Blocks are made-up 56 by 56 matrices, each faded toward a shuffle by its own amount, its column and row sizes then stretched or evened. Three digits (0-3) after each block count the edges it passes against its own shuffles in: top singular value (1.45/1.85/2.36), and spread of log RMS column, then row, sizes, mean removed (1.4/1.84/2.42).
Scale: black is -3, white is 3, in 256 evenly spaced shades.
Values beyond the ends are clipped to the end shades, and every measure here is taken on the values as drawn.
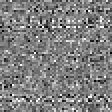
2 0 3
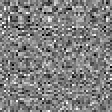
3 1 1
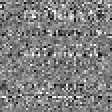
2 1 3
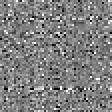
2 1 2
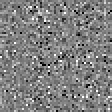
0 2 1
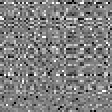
3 0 3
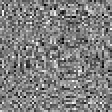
2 1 2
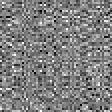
3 2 2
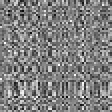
3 3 2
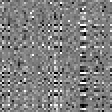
3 3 2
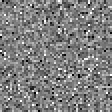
1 0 0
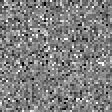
1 0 2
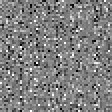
0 3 0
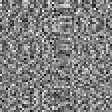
2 1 0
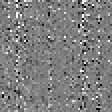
1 3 1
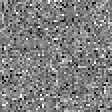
0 1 0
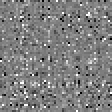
1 2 2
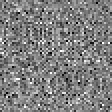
2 0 2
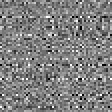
3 1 3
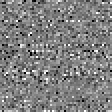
0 0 3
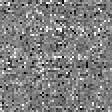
1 1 1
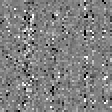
0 3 0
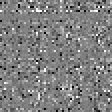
1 2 3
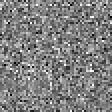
0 0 2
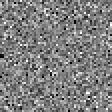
1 1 0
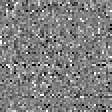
1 0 2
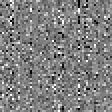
0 3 0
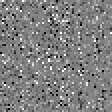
0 2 0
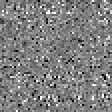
0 1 2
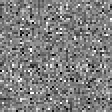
1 1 2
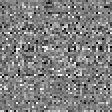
2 0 3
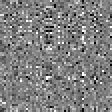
2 2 2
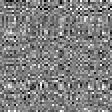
3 1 2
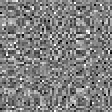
3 0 1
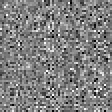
2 2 0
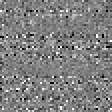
0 1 3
